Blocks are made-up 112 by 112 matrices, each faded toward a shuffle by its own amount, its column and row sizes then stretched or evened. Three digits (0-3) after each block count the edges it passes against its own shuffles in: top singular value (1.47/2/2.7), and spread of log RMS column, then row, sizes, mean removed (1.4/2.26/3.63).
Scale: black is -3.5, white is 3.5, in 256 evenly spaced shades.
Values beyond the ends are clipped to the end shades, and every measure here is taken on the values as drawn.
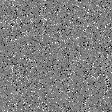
0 1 0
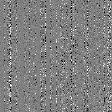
1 3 0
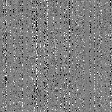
2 3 0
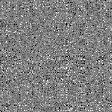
2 1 1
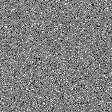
0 0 1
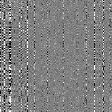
3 3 0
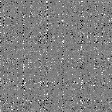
0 2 2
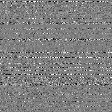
1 0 3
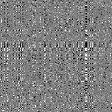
3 2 2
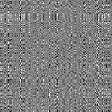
3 3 0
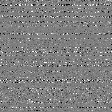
0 0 3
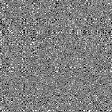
2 1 2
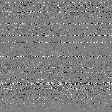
1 0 3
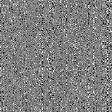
2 2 0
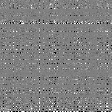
2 2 3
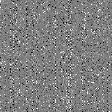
2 2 0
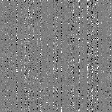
1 3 1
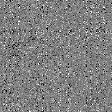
1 2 1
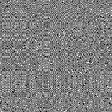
3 0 1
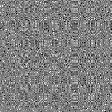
3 1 1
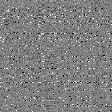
2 0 2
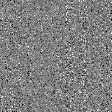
0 2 0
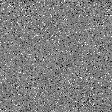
1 0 1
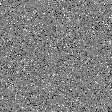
0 0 0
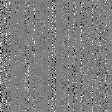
1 3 0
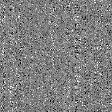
1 2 0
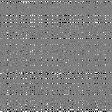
3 2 3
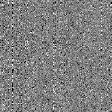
2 2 0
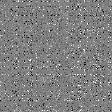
1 2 2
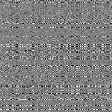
3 1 3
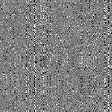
3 2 0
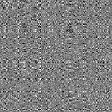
3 2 2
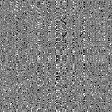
3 2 0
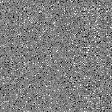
2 1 1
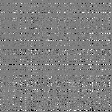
1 2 3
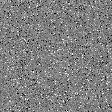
0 1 0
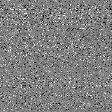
1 0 2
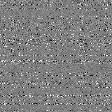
0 1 3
